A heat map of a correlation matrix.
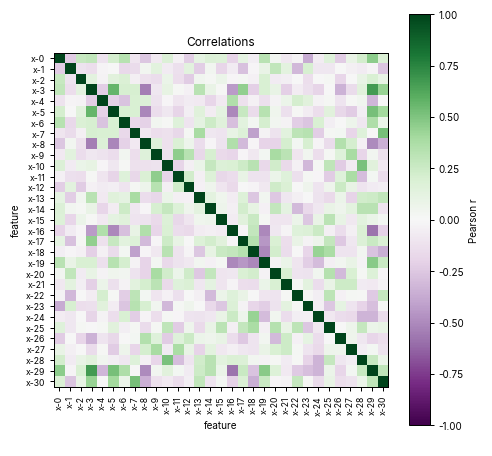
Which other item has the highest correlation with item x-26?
x-8
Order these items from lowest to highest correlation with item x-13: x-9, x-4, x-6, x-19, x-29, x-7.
x-9, x-4, x-19, x-6, x-29, x-7
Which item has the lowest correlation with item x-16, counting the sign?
x-29
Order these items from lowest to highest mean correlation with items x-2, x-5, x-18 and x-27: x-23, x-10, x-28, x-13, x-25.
x-23, x-13, x-28, x-10, x-25
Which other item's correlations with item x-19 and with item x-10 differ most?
x-18
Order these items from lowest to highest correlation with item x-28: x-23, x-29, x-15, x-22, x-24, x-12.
x-24, x-23, x-12, x-22, x-15, x-29
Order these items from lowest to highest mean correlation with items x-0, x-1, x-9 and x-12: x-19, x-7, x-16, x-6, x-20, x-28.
x-16, x-7, x-28, x-6, x-19, x-20
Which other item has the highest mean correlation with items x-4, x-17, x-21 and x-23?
x-7
